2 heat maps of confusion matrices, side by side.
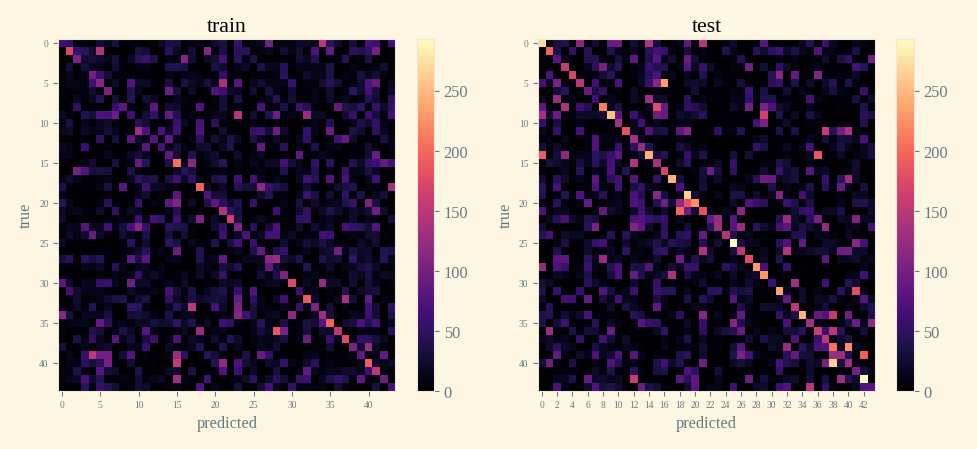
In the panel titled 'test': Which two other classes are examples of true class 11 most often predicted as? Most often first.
37, 40
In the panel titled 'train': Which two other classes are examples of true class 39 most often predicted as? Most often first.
4, 15
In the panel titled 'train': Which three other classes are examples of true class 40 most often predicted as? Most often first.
15, 21, 6
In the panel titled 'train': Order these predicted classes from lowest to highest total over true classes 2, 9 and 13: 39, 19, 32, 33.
39, 19, 33, 32
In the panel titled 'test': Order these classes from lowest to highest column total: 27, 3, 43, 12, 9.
43, 27, 3, 9, 12
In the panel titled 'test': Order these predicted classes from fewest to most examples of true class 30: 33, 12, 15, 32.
32, 12, 15, 33
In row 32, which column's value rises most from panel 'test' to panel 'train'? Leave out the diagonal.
37
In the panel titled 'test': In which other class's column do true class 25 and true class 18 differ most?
41
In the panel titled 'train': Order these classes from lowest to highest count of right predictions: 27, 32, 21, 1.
27, 21, 1, 32
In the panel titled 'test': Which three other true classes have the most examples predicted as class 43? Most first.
35, 2, 23
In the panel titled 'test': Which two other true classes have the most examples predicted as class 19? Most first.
20, 11
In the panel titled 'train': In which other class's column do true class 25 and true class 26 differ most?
36
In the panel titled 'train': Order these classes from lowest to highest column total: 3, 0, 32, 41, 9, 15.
0, 3, 9, 32, 41, 15
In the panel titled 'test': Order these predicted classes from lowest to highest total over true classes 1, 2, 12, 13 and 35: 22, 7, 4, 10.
22, 4, 10, 7
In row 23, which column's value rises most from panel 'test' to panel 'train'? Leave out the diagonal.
10
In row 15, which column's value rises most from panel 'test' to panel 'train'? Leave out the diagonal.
17
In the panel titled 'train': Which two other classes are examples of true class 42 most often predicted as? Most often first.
15, 39
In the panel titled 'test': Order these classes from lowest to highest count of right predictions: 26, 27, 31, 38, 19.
26, 27, 38, 31, 19
